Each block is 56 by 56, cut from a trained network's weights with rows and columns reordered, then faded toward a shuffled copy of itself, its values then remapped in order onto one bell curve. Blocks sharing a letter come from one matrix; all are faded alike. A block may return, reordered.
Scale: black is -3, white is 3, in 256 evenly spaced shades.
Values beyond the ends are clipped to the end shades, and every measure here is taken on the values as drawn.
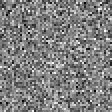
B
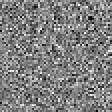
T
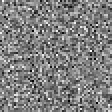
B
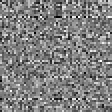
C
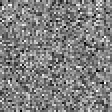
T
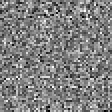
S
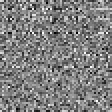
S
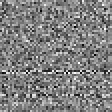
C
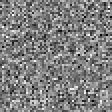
T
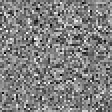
T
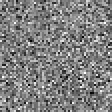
T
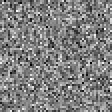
B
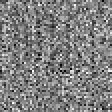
B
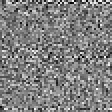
C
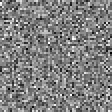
T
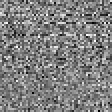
C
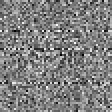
C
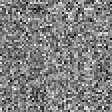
S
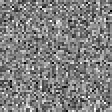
B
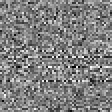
C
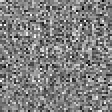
S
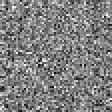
B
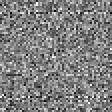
S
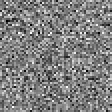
S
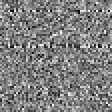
S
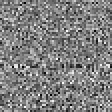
S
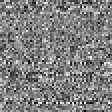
C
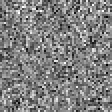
B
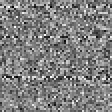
C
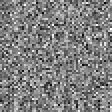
B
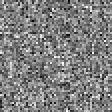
T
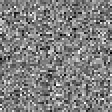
S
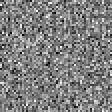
B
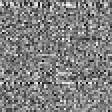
S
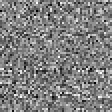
S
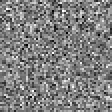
B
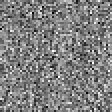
B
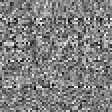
S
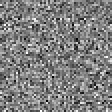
S
